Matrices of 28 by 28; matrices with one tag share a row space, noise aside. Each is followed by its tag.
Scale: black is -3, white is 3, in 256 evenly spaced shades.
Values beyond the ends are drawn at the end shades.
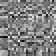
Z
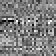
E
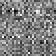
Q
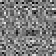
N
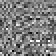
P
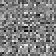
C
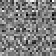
N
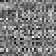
E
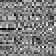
E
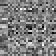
Z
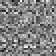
C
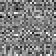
Q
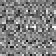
N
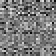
C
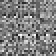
C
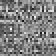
E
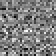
C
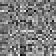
Z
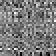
Q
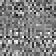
Q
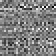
E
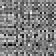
E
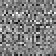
Q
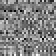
E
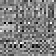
E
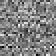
C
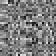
Z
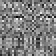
Q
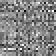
E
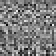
C
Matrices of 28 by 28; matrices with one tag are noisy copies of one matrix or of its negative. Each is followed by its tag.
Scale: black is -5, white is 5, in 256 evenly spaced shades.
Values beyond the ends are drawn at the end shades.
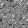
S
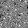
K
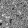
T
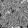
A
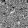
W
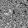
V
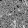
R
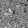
V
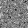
K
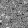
T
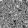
R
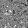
V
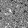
V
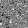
T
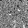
R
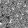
T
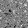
V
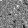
R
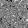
S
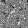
W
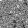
R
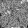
A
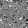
S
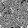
A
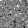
R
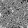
A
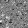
T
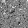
W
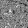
V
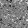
S
